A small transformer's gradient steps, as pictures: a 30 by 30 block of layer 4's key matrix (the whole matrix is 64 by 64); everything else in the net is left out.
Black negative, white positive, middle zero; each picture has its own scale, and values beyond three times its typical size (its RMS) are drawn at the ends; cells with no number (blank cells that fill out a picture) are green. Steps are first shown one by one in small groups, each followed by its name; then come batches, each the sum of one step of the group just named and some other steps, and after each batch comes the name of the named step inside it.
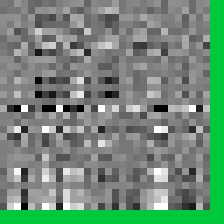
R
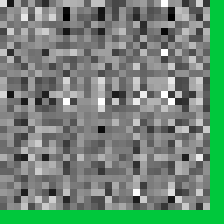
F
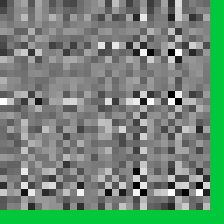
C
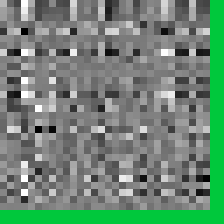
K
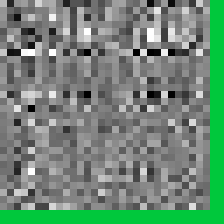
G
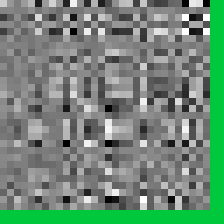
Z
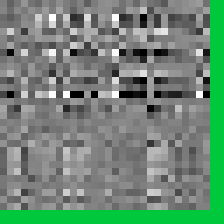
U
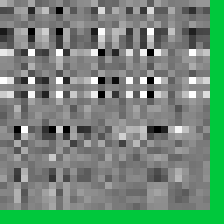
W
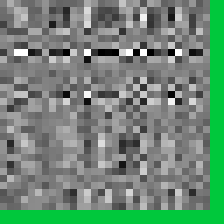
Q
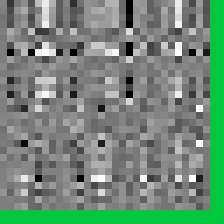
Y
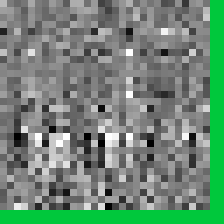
Z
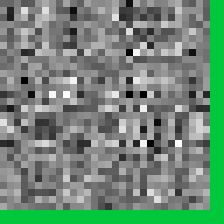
Y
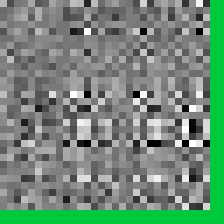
F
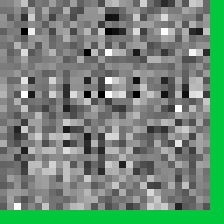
Z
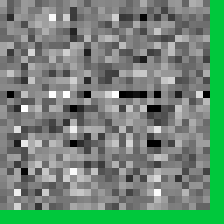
U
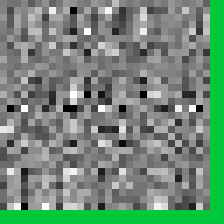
R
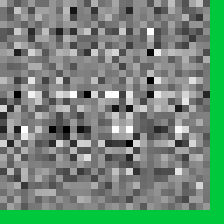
W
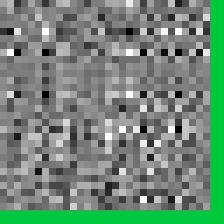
Z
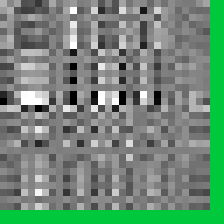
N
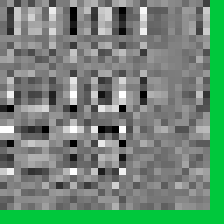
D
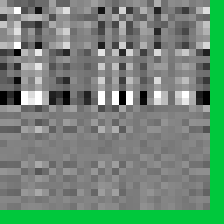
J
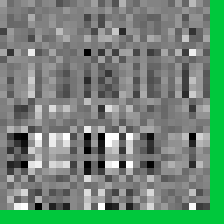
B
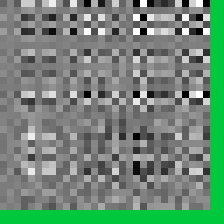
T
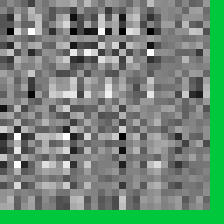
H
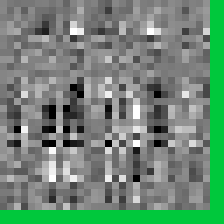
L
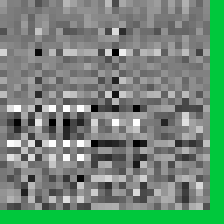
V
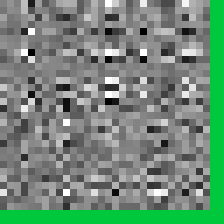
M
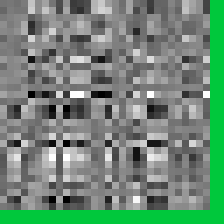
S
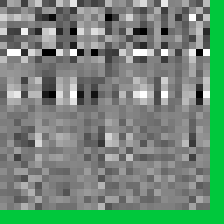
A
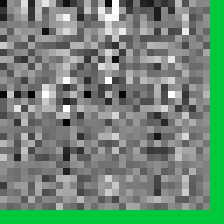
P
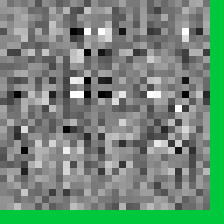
B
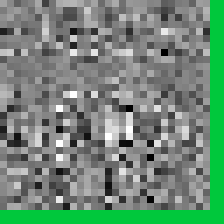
M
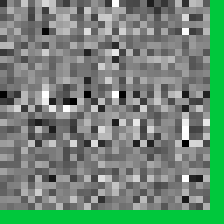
P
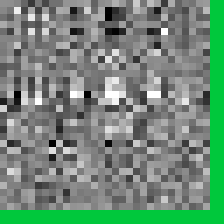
J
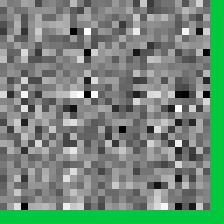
T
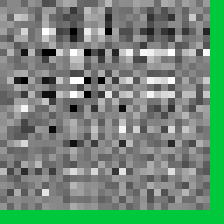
A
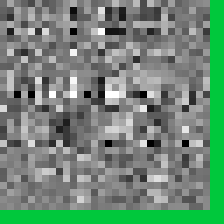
H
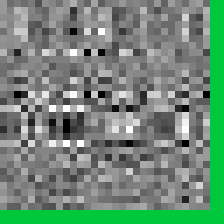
V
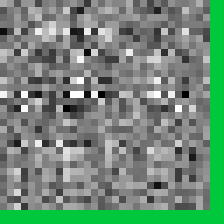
S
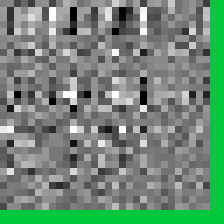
D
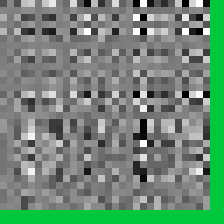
T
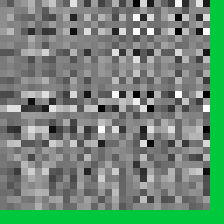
T
